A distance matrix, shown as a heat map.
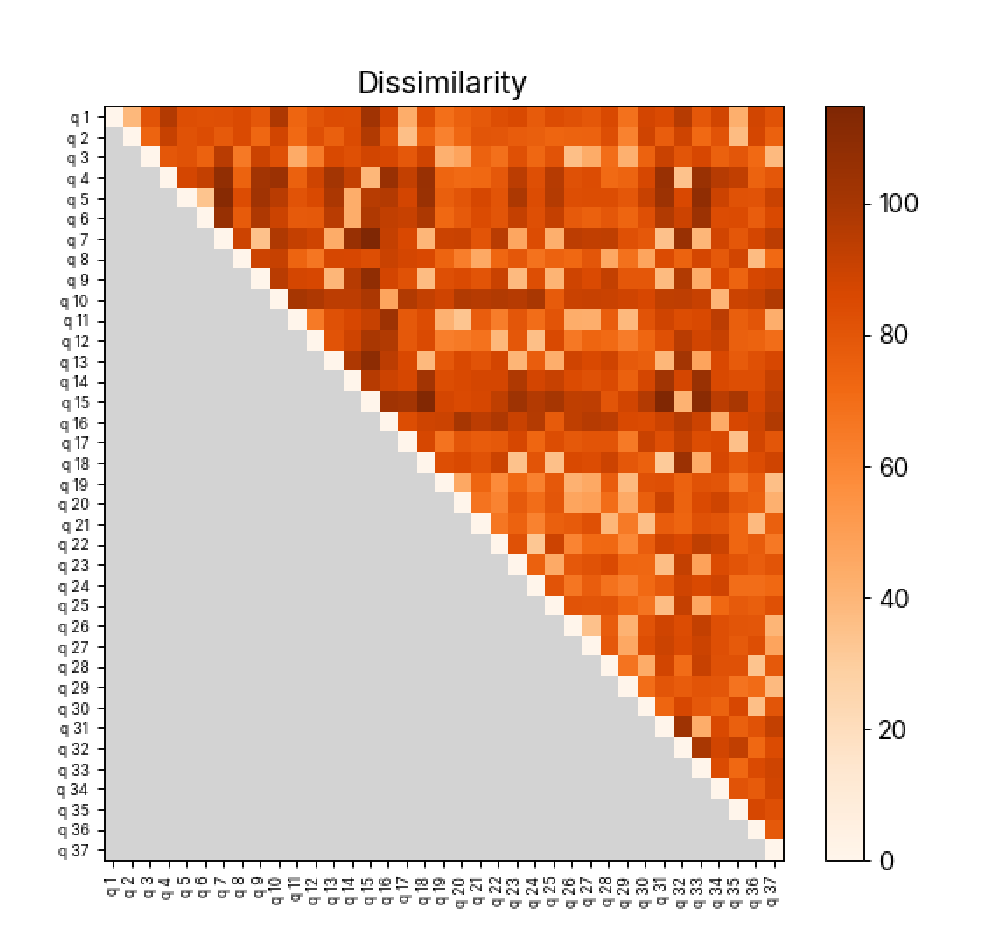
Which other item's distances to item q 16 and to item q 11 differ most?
q 20
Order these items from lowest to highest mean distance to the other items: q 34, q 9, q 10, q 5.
q 9, q 34, q 5, q 10
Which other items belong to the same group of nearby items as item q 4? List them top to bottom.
q 15, q 32
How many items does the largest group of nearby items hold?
8
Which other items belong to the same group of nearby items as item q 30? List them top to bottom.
q 8, q 21, q 28, q 36
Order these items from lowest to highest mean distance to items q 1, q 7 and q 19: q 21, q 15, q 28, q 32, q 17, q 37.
q 17, q 37, q 21, q 28, q 32, q 15
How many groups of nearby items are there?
8
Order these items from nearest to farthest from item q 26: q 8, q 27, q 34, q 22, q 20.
q 27, q 20, q 22, q 8, q 34
